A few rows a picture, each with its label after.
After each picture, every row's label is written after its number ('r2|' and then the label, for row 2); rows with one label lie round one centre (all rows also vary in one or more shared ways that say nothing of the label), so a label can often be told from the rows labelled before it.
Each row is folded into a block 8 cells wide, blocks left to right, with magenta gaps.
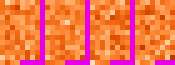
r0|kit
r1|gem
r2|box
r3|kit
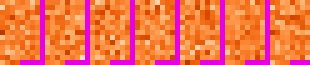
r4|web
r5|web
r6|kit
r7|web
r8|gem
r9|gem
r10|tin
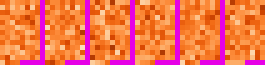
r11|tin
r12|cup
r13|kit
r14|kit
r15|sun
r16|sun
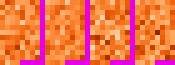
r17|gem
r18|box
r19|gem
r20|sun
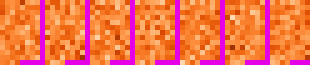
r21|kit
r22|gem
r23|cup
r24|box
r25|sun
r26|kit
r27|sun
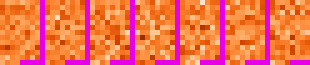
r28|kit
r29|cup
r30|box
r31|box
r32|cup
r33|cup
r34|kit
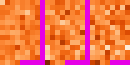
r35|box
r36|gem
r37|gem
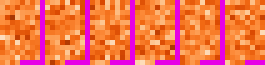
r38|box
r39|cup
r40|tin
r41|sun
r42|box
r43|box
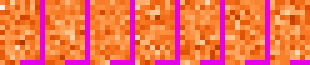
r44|cup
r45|web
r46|sun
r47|box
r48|sun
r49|web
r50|box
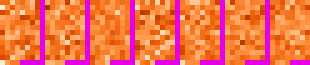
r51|cup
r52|sun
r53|cup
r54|sun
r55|tin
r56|gem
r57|web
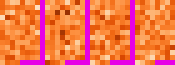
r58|tin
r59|gem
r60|box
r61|web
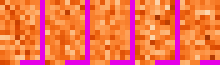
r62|cup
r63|gem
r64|tin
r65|tin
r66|box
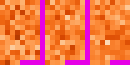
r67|tin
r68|web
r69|box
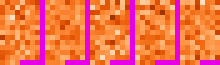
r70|cup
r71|cup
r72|cup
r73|gem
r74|sun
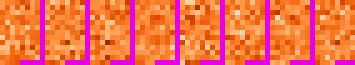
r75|box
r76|cup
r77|gem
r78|cup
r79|box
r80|gem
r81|kit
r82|cup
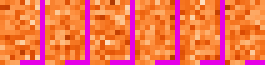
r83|sun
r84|box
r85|box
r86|box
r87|cup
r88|sun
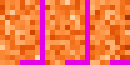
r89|web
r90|box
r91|box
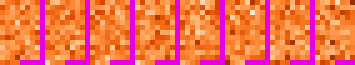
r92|sun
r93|kit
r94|web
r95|gem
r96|web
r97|cup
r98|gem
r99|gem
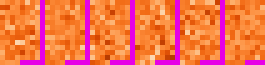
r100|sun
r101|cup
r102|gem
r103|cup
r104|web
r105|box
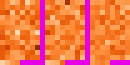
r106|kit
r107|kit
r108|sun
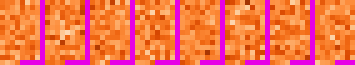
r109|web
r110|web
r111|kit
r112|gem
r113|cup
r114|tin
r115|sun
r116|sun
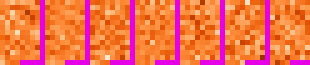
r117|gem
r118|sun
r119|web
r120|tin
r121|gem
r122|gem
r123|tin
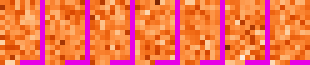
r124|kit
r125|gem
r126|web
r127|kit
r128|kit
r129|tin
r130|kit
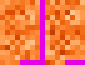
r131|kit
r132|kit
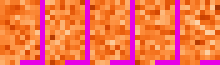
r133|kit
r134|box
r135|sun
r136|cup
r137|gem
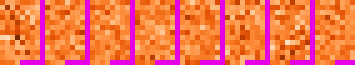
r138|cup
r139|sun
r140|cup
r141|web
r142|tin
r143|gem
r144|box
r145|web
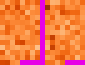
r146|cup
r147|kit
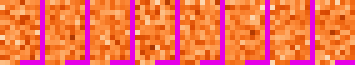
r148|box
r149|box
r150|box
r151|gem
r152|cup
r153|box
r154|cup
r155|sun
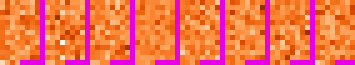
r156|sun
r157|box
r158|web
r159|sun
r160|kit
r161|web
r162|sun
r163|kit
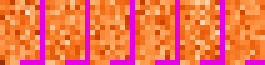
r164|cup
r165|web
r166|box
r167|sun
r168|tin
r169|cup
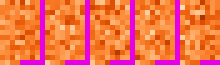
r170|box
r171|kit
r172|kit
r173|cup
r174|box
